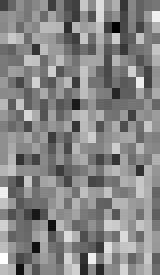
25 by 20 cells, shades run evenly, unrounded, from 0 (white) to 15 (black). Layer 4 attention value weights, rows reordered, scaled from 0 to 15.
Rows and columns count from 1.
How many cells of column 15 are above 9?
4
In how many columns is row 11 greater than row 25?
12
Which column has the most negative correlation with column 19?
11
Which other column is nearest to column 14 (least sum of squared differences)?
19
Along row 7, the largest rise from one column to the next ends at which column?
8
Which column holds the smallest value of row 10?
3
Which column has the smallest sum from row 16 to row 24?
1
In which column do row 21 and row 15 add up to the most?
7
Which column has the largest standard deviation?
15
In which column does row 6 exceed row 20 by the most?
14
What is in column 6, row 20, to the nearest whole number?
10
